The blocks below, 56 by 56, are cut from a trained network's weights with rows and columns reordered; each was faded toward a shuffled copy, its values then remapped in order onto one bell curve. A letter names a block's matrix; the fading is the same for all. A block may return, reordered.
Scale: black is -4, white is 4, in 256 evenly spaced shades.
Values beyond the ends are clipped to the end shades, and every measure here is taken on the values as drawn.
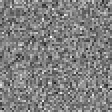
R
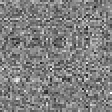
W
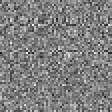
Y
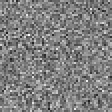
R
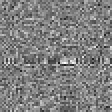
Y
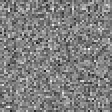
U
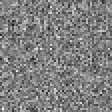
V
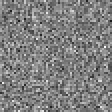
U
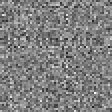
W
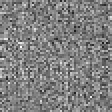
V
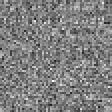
R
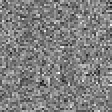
R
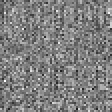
V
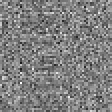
R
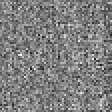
V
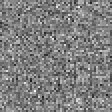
U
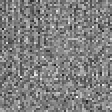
V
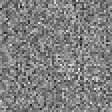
U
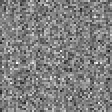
U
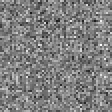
V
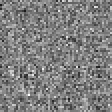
V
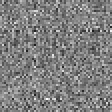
W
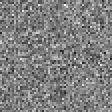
R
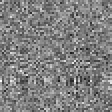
Y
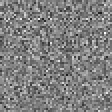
Y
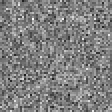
U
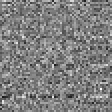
Y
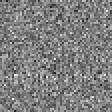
V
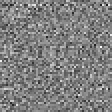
Y
